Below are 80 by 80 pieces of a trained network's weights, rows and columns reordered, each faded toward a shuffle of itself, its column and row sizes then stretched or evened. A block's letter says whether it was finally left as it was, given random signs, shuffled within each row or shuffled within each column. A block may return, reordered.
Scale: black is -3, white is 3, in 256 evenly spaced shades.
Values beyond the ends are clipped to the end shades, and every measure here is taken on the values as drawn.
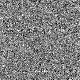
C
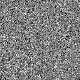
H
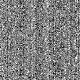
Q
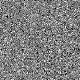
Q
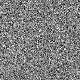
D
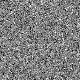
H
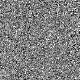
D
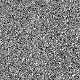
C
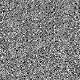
Q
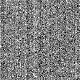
Q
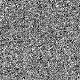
D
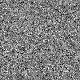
C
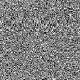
Q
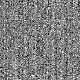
Q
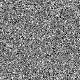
C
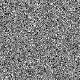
Q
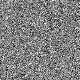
D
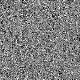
D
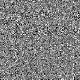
Q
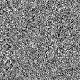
Q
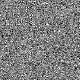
Q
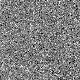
H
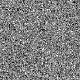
Q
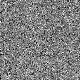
H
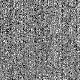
Q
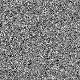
H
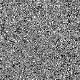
D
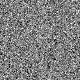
H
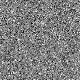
C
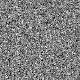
H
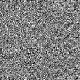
Q
